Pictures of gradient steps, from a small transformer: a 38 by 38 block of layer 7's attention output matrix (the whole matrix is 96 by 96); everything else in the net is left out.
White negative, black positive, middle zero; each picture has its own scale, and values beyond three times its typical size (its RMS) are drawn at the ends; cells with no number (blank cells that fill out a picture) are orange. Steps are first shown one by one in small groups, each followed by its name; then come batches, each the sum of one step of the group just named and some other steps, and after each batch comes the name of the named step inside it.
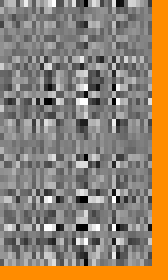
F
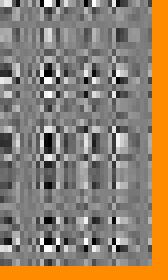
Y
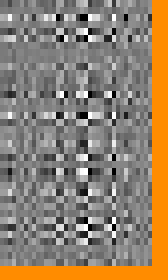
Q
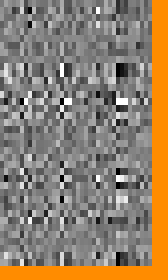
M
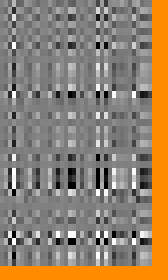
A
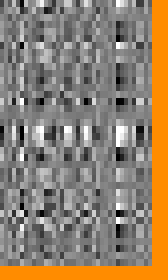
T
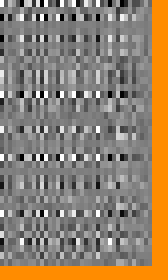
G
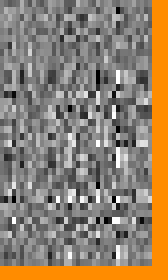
Q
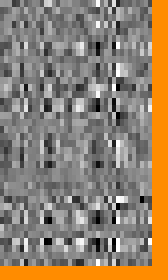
Y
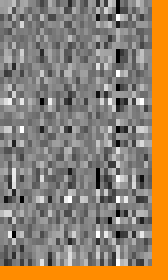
A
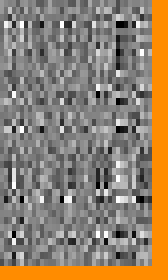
A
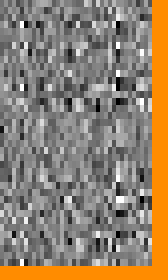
T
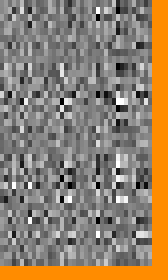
M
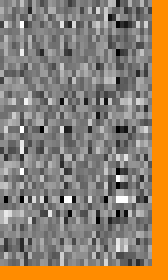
M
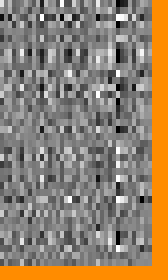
G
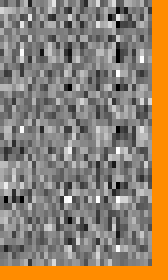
F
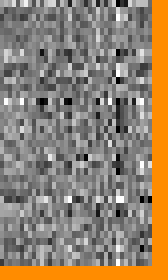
F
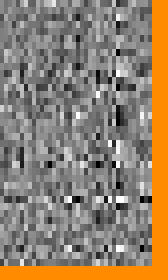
F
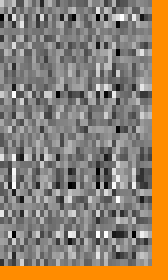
A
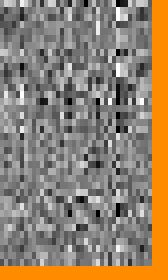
F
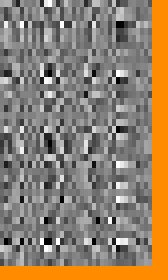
Y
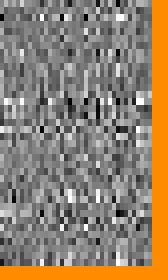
Q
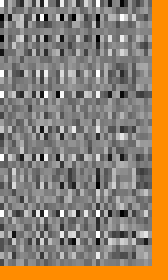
G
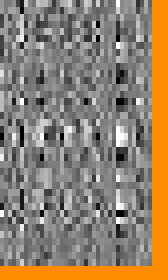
T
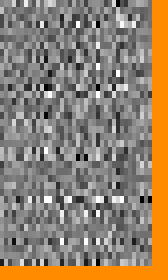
F
